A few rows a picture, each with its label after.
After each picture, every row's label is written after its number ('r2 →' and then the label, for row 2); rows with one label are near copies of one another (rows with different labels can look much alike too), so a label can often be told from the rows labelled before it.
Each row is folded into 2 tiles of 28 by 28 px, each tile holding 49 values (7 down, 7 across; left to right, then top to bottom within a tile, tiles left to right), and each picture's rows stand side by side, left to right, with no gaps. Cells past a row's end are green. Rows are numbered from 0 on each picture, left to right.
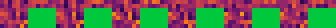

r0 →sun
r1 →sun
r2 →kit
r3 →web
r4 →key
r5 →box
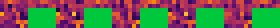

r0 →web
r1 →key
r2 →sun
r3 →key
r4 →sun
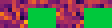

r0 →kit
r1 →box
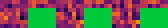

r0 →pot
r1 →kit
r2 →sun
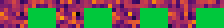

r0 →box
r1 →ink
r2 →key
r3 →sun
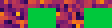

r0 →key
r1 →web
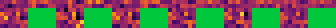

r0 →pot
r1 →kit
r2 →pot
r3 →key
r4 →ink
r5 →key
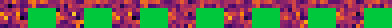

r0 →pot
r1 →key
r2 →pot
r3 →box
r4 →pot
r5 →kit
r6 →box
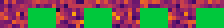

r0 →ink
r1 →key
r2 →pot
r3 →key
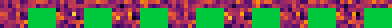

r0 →sun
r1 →key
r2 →pot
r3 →sun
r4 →pot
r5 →kit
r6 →ink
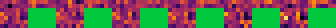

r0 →pot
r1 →box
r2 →ink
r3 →pot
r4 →web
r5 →pot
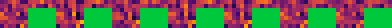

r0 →box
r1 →sun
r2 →kit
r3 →sun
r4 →sun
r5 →box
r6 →box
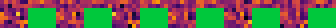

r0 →key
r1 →ink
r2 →web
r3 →pot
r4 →kit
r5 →sun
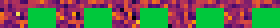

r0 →key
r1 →ink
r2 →kit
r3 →sun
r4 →pot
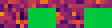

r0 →web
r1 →key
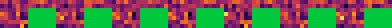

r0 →sun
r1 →pot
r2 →ink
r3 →ink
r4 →web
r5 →sun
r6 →pot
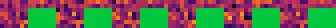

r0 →sun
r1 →key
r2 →ink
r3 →kit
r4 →pot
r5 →key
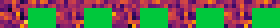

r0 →kit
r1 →sun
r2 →web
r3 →sun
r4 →sun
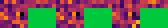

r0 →ink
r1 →ink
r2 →sun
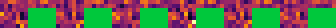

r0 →web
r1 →sun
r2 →pot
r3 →kit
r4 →kit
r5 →ink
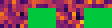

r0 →box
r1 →kit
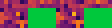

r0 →key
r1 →key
